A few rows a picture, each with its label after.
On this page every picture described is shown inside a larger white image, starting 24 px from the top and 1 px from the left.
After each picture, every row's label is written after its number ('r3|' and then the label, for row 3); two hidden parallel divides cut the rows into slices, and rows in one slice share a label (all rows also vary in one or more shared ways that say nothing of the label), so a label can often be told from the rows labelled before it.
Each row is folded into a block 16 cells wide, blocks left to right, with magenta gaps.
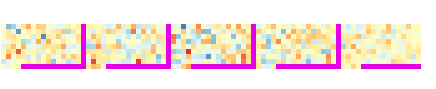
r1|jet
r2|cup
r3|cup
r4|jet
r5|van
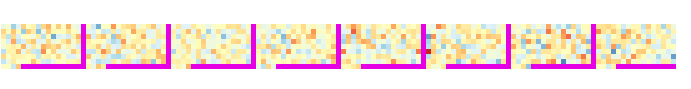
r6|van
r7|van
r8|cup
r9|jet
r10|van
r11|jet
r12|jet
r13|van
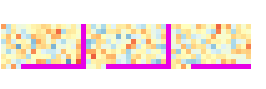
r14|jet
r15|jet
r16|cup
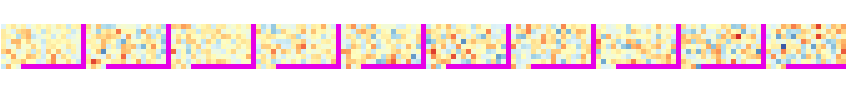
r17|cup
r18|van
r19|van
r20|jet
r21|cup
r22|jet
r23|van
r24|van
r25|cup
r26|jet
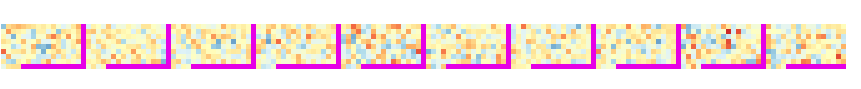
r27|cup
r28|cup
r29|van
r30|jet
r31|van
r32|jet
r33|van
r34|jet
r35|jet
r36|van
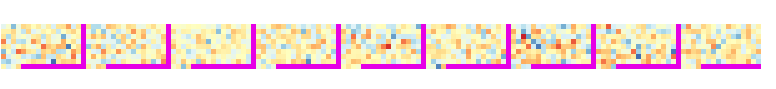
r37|van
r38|jet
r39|van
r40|jet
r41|van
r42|jet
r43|van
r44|cup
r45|cup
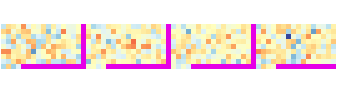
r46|van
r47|jet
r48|jet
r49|cup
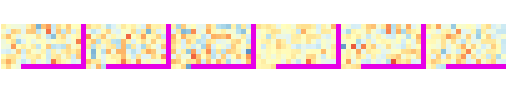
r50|cup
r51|cup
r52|van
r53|cup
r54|cup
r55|van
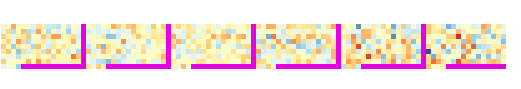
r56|van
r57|van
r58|cup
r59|van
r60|cup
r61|van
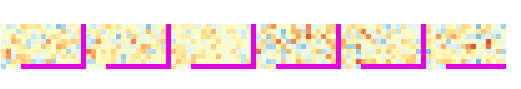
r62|jet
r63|jet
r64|jet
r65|jet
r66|cup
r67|jet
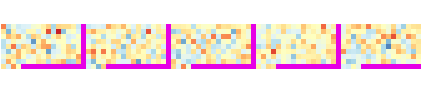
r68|jet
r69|jet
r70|cup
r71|van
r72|van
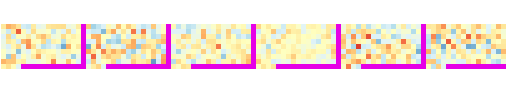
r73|cup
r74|jet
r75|jet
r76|van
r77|cup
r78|van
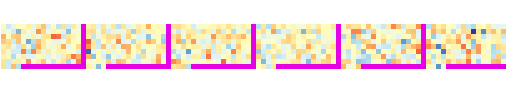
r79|jet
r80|van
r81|cup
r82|van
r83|van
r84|van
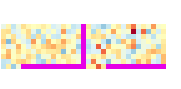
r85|van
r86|van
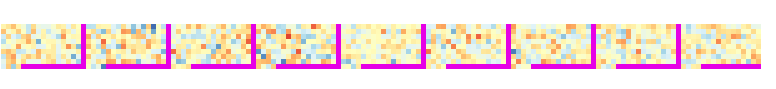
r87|van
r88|jet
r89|van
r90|van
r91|jet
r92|jet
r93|van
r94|jet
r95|jet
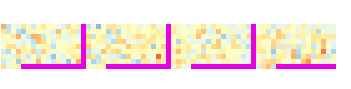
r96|jet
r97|van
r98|van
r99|cup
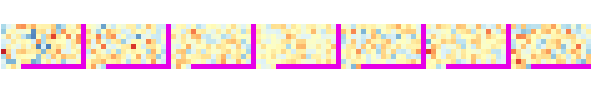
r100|van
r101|cup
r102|cup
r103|jet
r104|jet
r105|jet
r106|jet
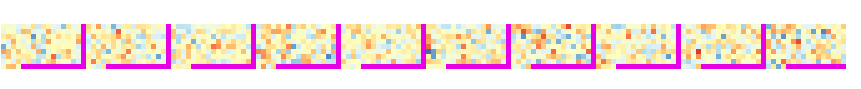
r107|cup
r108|jet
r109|jet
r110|cup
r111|cup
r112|cup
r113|van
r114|van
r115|jet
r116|cup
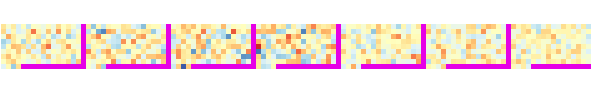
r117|jet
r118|jet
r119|jet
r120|van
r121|van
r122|jet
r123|van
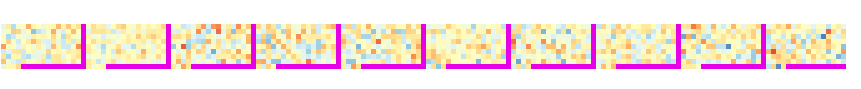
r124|cup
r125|van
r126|cup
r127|van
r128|cup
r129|jet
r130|cup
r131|cup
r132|van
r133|jet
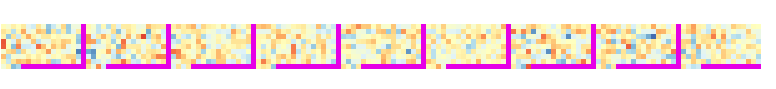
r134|van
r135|cup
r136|van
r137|cup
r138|jet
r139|cup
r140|jet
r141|van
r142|van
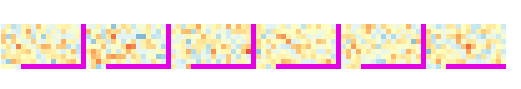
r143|van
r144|jet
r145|van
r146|van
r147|cup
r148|jet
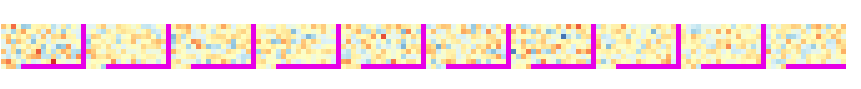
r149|cup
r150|jet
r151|van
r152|cup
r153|cup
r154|jet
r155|cup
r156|cup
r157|van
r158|van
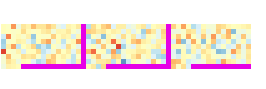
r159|van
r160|van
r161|van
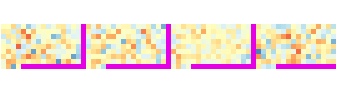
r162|van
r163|jet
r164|jet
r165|jet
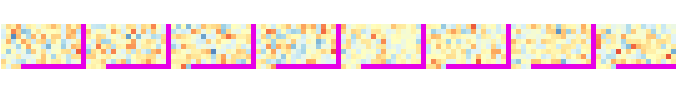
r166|van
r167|van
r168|cup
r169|cup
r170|jet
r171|cup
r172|jet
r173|van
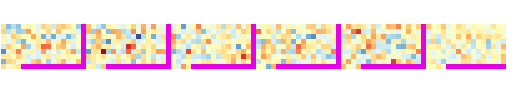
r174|jet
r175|jet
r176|cup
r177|jet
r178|cup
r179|van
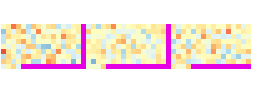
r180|van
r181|van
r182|jet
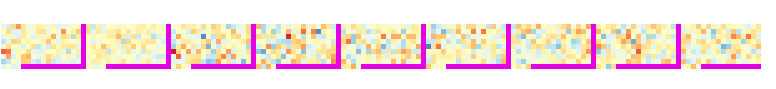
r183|jet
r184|jet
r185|van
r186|jet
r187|cup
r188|jet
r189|cup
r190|jet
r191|cup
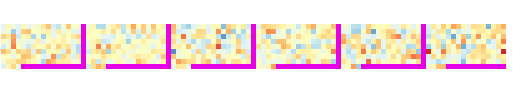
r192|cup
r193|cup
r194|van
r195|cup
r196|cup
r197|van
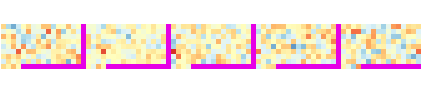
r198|van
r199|cup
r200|jet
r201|cup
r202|van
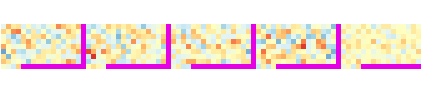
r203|cup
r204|jet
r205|van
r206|jet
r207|van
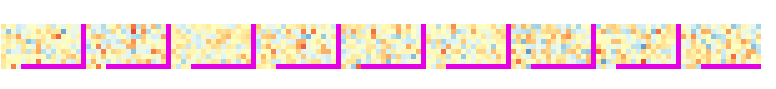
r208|van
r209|van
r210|jet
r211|jet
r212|jet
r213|cup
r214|jet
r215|van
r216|cup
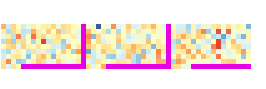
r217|jet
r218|van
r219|jet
